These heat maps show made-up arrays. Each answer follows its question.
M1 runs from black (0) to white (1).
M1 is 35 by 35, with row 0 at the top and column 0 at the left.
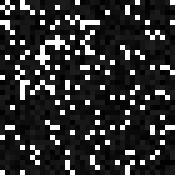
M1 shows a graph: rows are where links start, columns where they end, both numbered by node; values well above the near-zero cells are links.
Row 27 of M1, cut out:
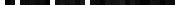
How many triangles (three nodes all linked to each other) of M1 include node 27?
1
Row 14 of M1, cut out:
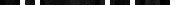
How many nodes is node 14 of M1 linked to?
5
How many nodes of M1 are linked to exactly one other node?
1
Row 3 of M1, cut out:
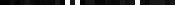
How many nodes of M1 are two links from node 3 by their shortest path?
10
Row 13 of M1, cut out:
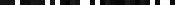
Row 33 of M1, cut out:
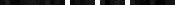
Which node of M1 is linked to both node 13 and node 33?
node 19
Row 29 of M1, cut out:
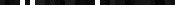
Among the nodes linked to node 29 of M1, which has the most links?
node 4
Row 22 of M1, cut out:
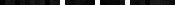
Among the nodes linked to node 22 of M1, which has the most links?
node 25
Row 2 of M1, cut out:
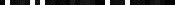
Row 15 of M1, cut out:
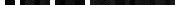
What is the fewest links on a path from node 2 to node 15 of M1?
3
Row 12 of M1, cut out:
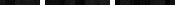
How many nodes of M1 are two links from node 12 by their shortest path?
8
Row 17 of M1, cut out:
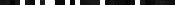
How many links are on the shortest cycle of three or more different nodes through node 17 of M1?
3
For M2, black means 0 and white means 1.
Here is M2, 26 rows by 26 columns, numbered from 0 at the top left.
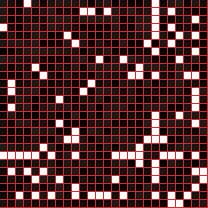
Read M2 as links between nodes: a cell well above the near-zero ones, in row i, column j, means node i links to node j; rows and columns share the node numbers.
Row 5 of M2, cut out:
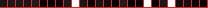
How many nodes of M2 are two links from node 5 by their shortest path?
8
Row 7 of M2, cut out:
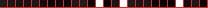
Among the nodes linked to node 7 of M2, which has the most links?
node 22
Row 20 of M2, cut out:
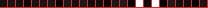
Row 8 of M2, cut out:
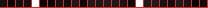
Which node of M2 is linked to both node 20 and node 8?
node 17
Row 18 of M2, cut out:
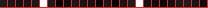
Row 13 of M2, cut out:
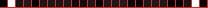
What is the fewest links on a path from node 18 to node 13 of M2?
4
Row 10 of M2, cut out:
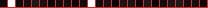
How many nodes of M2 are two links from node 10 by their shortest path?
4
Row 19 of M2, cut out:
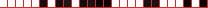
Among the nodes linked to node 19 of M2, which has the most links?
node 24
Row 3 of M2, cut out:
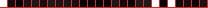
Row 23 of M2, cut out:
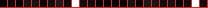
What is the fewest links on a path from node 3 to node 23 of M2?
3
